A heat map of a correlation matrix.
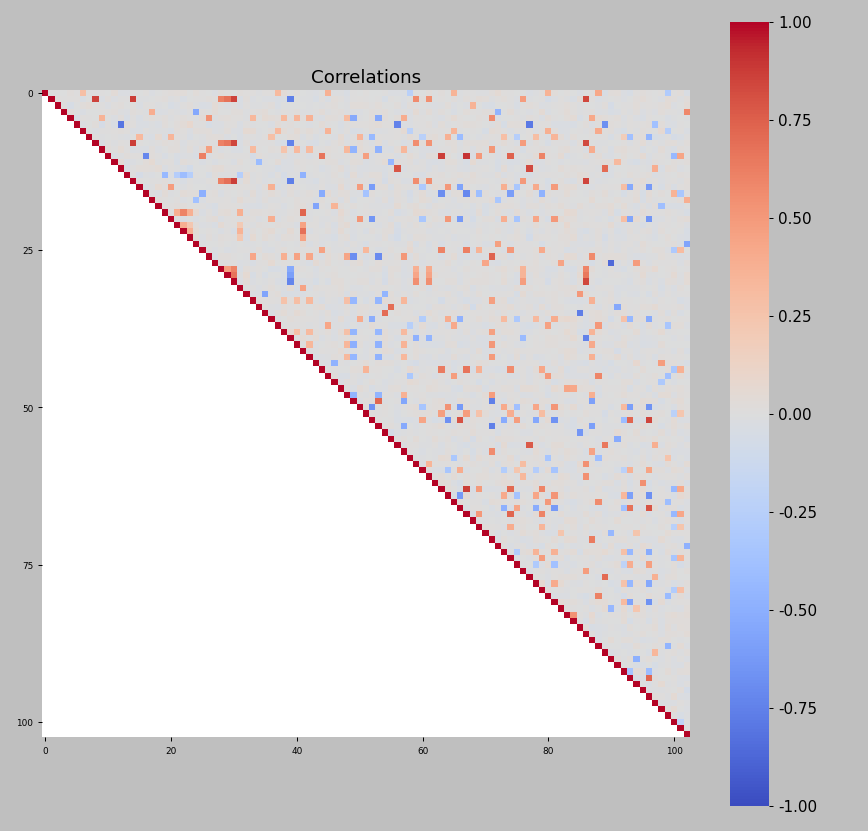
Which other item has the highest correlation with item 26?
71
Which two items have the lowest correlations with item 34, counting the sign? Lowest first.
91, 11
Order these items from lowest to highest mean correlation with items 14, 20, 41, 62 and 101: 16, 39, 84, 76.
39, 16, 84, 76
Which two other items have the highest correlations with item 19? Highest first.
41, 22
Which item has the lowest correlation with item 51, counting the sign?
16
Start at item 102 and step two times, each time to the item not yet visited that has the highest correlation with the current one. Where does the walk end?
17
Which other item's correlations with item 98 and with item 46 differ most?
43
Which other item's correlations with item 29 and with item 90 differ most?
27
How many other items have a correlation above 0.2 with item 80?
6
